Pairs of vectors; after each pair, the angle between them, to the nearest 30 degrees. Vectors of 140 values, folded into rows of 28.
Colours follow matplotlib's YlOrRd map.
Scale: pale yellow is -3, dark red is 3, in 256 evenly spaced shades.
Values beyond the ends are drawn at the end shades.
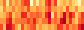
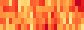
120 degrees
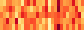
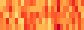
30 degrees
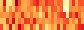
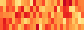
120 degrees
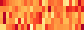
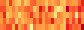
60 degrees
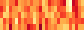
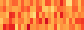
60 degrees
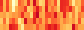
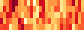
150 degrees
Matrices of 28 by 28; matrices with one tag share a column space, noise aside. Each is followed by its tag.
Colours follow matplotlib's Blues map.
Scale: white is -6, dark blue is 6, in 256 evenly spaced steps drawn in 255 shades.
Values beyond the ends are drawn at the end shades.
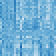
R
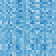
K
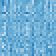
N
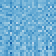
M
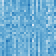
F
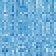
N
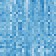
N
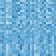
K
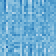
N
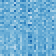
K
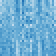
F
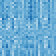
R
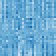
R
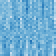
R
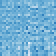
M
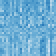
F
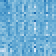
N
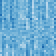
R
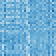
K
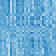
F
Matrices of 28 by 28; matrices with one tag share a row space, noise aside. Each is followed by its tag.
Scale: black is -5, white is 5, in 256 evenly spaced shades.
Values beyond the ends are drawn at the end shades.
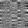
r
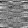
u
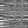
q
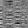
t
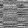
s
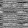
s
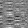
t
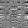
r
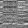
s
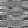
u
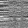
q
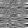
r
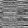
s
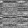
s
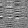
t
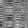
t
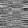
u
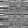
q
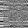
q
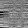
q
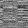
s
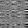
r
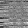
q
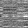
s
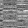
s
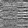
s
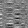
t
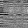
q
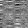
t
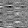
t
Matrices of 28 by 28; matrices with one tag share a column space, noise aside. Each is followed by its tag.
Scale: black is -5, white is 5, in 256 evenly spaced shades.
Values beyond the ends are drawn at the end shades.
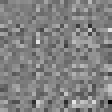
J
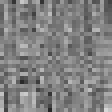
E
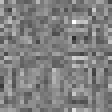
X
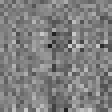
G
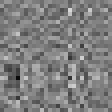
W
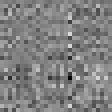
W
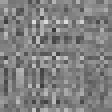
X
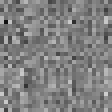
X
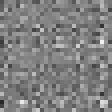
J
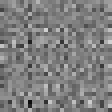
J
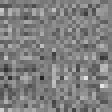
W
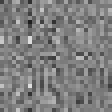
X
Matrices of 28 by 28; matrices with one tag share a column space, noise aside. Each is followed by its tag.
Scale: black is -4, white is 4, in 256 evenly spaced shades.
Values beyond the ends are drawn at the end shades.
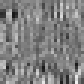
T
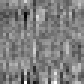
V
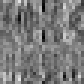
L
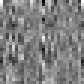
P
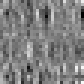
V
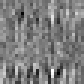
T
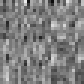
P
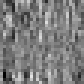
L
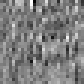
P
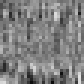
T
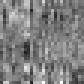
V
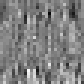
T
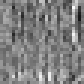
L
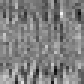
T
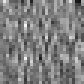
P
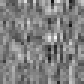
P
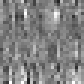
V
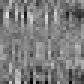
V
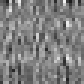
P
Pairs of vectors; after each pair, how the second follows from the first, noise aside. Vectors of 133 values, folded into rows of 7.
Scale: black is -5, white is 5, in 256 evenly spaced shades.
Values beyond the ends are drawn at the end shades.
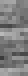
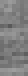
shrunk.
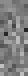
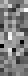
reversed, scaled up.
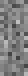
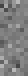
wrapped around, negated, partly zeroed.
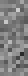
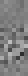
partly zeroed.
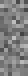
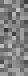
wrapped around, negated.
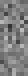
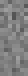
wrapped around, shrunk.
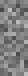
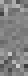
reversed, partly zeroed.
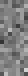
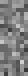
negated.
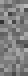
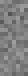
shrunk.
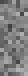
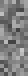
wrapped around, negated.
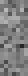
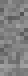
wrapped around, shrunk.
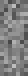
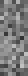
wrapped around, negated.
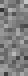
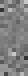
partly zeroed.
